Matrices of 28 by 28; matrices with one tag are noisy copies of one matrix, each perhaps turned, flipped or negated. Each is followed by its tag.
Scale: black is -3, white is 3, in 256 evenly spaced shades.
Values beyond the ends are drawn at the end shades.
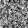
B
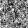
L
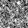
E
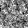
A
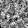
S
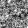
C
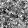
L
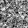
E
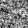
C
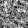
A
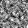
S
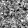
E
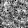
A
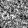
C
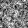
L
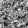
A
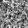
B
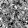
L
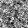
L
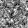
L
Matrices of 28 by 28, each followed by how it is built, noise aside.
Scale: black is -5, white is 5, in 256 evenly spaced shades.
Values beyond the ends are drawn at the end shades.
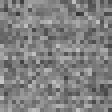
blocks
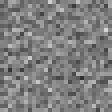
repeating rows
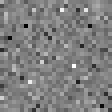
sparse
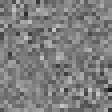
block diagonal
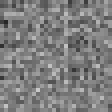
blocks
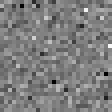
sparse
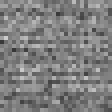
blocks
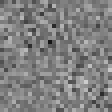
block diagonal
